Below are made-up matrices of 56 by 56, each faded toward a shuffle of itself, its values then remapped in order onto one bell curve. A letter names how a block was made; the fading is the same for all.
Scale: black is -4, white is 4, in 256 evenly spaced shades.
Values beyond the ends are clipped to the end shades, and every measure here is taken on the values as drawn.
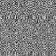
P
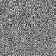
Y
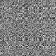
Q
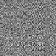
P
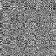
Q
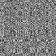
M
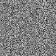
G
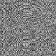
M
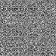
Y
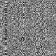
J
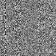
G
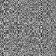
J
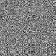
Y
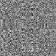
J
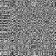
P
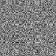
Q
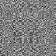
P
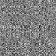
M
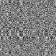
M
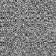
M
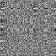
Q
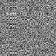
M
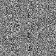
G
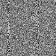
G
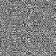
Q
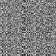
P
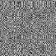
P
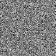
G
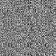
M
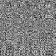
Y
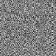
J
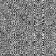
J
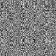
J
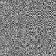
M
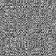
P
